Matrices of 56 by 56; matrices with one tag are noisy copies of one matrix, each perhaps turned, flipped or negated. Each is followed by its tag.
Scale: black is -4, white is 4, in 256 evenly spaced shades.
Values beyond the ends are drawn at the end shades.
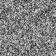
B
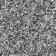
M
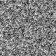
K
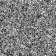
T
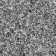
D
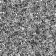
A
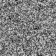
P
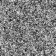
M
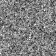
D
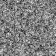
D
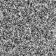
K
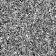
P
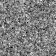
D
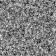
K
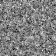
A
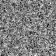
K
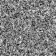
K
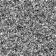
P
